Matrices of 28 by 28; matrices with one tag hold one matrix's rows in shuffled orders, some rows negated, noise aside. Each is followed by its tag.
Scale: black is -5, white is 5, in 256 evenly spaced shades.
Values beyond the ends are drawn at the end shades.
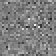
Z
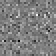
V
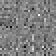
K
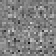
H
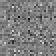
H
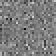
K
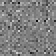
V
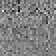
V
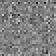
V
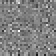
V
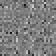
K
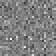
K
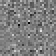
H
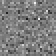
Z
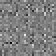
K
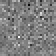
H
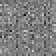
K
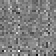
V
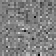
Z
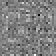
Z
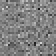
Z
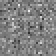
H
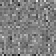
V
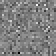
V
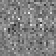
H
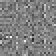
K
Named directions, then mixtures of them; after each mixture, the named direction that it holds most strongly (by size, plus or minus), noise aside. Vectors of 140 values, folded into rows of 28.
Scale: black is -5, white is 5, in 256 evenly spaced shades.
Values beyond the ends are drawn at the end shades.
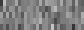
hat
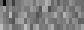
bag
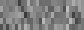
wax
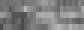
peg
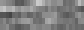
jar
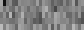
hat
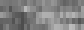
peg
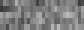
jar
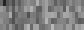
bag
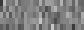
hat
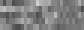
jar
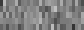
hat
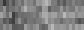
peg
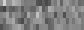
bag
